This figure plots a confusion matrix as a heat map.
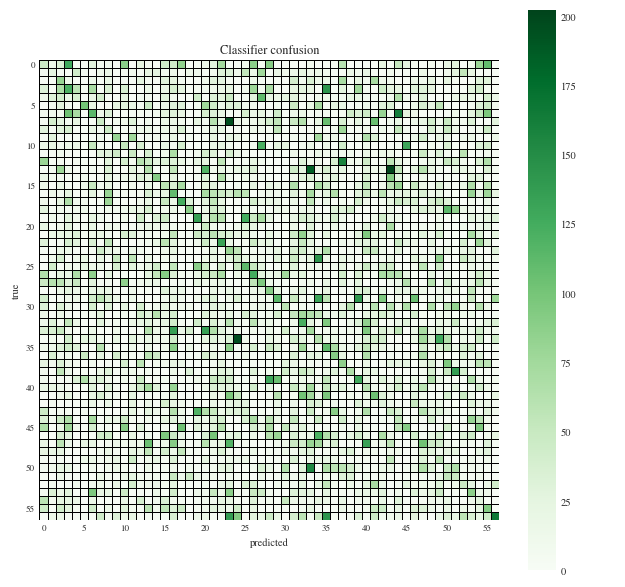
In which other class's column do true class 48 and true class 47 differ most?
40
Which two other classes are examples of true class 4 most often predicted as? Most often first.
27, 44
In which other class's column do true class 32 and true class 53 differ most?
6
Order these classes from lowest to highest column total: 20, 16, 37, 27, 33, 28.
27, 28, 37, 20, 33, 16
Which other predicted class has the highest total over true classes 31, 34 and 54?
24
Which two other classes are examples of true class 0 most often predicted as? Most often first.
3, 55
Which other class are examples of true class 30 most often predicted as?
51
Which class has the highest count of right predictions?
56
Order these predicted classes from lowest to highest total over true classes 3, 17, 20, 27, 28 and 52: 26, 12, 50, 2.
12, 50, 2, 26
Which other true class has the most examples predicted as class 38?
30
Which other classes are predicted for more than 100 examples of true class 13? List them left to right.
20, 33, 43
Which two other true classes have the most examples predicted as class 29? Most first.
39, 46
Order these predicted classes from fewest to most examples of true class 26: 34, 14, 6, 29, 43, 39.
34, 29, 39, 14, 43, 6
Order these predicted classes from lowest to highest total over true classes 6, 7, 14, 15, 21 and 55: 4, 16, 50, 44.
50, 4, 16, 44
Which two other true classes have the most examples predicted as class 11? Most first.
9, 24
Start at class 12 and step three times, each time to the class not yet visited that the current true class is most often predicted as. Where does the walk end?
33
